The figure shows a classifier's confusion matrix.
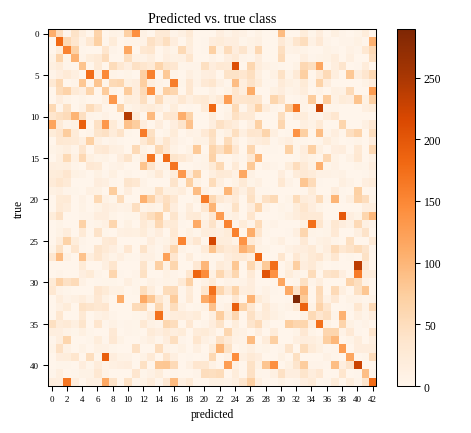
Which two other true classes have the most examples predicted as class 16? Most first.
6, 42
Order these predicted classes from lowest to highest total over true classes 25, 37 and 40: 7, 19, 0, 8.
0, 7, 8, 19
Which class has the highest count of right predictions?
32
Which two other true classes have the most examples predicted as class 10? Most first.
2, 11
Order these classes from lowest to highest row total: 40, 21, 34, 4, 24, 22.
21, 24, 34, 22, 4, 40
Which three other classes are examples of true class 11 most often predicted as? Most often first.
4, 7, 0
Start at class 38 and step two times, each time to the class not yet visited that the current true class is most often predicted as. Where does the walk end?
42
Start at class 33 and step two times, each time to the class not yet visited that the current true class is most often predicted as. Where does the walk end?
26
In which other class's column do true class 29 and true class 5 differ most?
28
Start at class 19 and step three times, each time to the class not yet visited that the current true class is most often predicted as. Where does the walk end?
14
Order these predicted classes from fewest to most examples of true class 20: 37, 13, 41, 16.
16, 41, 13, 37
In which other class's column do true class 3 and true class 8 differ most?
23
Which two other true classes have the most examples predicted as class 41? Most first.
31, 22
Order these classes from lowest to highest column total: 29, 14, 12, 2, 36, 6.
36, 29, 6, 14, 2, 12
